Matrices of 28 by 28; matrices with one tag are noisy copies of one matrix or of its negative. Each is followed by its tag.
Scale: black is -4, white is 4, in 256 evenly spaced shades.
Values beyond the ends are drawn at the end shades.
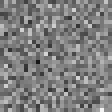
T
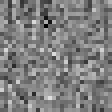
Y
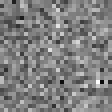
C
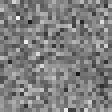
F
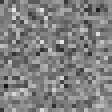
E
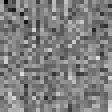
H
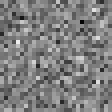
C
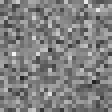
E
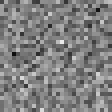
E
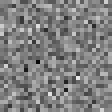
T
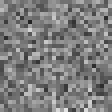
F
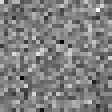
E
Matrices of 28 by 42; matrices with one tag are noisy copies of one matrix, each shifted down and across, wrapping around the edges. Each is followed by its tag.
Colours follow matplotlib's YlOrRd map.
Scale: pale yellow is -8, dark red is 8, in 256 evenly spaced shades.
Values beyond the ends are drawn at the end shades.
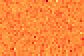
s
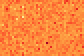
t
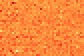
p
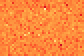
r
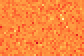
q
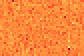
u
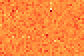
u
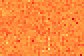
t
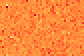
u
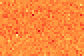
r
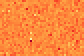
u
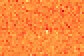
r
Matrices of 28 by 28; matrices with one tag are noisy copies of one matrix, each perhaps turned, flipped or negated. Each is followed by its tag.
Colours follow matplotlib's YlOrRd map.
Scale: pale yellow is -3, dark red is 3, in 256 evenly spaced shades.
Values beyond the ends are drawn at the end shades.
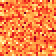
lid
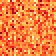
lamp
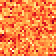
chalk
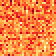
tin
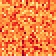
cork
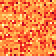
lid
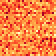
lamp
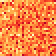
tin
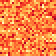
chalk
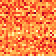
lamp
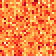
chalk
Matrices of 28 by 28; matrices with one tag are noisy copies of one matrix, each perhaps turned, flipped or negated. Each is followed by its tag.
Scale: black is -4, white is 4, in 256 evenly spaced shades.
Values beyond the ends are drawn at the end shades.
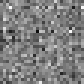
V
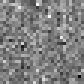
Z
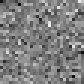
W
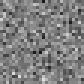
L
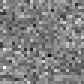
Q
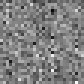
V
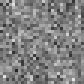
Q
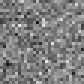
Z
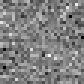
Q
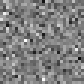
L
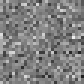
V
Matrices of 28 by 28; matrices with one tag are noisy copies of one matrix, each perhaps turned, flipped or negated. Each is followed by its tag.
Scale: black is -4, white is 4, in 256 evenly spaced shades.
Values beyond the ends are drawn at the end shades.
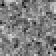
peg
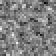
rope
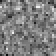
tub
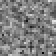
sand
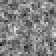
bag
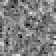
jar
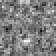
bag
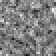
rope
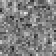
jar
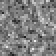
rope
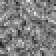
rope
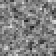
sand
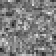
jar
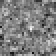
jar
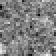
peg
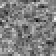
jar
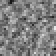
rope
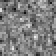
jar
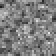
jar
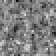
bag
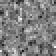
jar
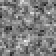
bag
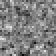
bag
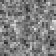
bag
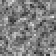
rope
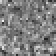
tub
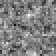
bag
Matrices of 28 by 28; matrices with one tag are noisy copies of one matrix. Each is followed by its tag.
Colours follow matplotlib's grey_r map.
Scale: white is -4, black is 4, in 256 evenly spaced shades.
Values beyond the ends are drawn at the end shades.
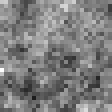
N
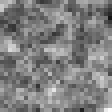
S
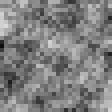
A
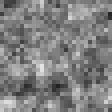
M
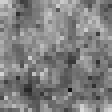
N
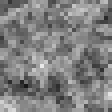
M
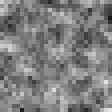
S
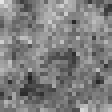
N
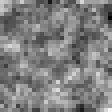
S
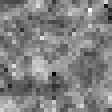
M
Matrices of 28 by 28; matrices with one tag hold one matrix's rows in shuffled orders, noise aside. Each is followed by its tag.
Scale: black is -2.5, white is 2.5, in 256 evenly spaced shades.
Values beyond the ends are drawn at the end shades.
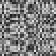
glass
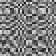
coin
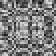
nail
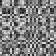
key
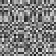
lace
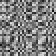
coin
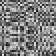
glass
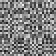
lace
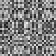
lace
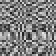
coin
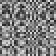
key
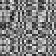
coin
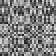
lace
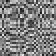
glass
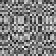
lace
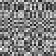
lace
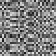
glass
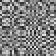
key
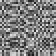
glass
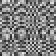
key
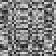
nail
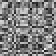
nail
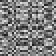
nail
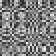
key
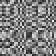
coin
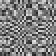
coin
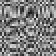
glass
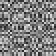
lace
